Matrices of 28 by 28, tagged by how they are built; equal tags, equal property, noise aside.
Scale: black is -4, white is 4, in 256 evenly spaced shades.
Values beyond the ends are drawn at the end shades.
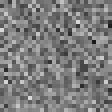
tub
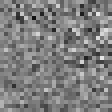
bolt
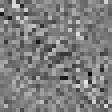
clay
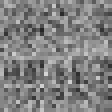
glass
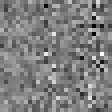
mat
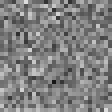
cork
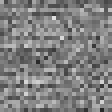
glass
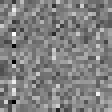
mat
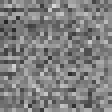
glass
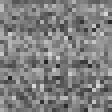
glass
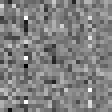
mat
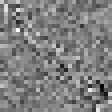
clay
